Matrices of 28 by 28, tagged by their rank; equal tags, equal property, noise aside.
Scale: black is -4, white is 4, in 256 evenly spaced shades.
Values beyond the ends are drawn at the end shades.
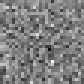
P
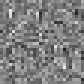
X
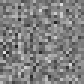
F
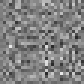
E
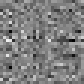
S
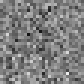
P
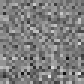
X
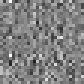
S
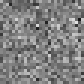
X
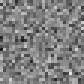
P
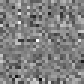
X
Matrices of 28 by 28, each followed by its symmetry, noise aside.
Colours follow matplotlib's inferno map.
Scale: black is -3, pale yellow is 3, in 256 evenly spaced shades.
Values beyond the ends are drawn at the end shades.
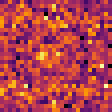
mirrored top to bottom.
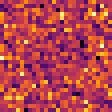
same after a half turn.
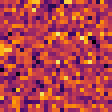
antisymmetric.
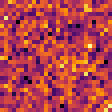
symmetric.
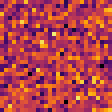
symmetric.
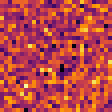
symmetric.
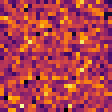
same after a half turn.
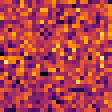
antisymmetric.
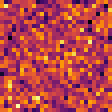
same after a half turn.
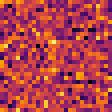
mirrored top to bottom.
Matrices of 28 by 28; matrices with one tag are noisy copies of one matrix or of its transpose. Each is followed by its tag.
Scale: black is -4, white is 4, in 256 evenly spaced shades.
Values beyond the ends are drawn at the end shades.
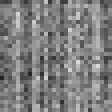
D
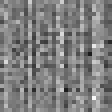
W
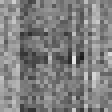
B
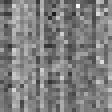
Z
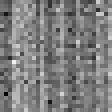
Z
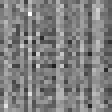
W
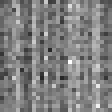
D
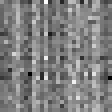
D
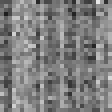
Z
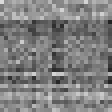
B
